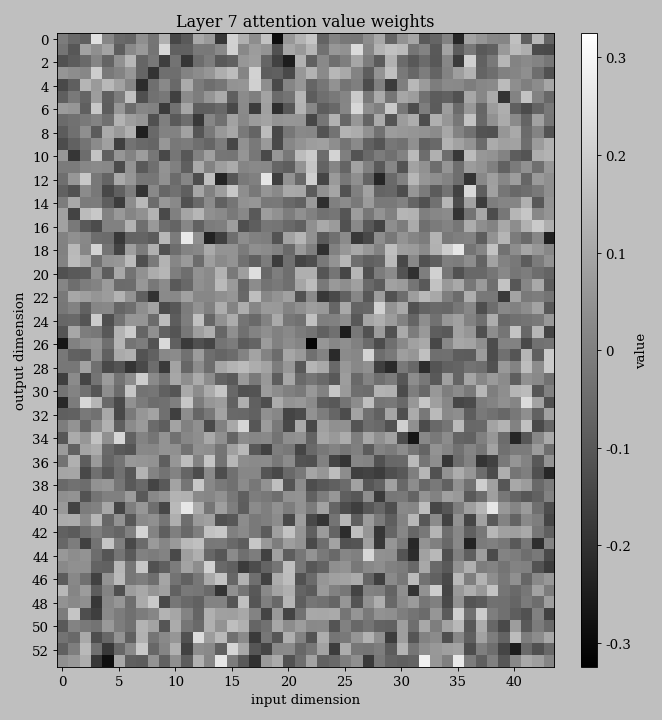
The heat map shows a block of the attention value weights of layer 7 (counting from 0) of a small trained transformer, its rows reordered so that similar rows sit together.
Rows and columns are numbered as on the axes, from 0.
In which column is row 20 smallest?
31
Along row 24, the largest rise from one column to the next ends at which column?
3
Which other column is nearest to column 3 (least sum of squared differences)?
21
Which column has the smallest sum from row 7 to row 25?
23
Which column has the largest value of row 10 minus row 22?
24
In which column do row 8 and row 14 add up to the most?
34
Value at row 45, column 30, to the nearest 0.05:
0
